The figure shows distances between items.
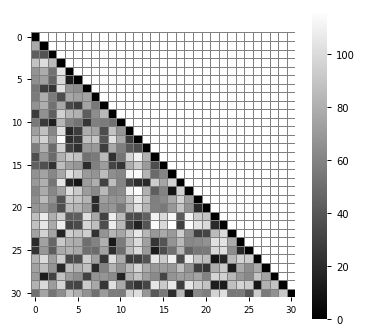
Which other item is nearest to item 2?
10
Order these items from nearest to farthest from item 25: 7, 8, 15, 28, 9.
9, 15, 7, 28, 8
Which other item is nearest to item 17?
5
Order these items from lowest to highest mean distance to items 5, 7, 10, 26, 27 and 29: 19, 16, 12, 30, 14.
12, 19, 30, 14, 16
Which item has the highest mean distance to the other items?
3
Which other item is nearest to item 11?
4
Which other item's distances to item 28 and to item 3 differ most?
1
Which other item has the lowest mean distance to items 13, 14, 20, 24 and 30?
25
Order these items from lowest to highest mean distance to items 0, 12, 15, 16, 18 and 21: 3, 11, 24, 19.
24, 11, 19, 3
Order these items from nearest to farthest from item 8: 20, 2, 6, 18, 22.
22, 2, 20, 6, 18
